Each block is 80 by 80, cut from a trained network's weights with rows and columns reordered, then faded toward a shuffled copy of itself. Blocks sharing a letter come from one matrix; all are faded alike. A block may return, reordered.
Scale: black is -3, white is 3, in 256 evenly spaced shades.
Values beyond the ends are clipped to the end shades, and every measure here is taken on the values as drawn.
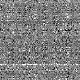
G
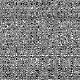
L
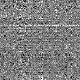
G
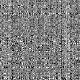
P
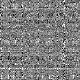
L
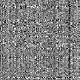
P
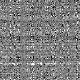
L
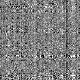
P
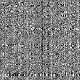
P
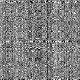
P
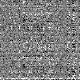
G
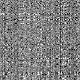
P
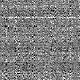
G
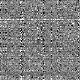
L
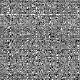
G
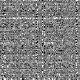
L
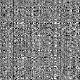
P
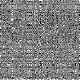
L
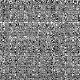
G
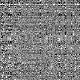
L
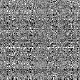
L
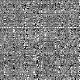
G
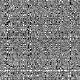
L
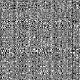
P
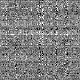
L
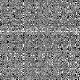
L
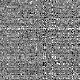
L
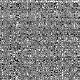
G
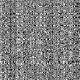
P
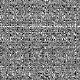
G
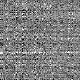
L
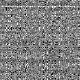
G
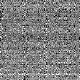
L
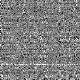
G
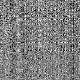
P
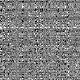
L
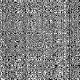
P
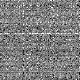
G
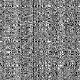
P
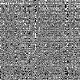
L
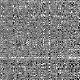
L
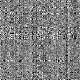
P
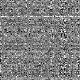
G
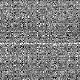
G
